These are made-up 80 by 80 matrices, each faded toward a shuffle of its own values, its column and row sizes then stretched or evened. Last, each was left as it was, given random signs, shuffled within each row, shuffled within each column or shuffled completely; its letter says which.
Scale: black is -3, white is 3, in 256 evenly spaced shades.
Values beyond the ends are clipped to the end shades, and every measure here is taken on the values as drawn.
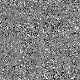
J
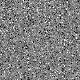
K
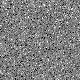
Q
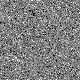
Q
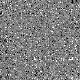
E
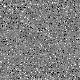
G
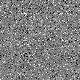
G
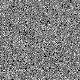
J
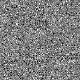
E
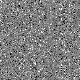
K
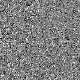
J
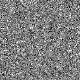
J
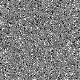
K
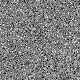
Q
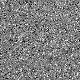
G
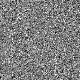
K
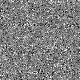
G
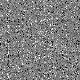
K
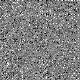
J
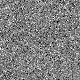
Q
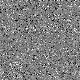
G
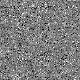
J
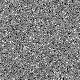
Q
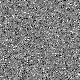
Q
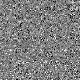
E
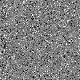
K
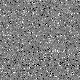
G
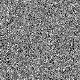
K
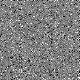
E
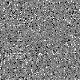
E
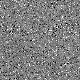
G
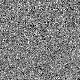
G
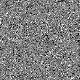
J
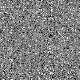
J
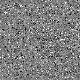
J
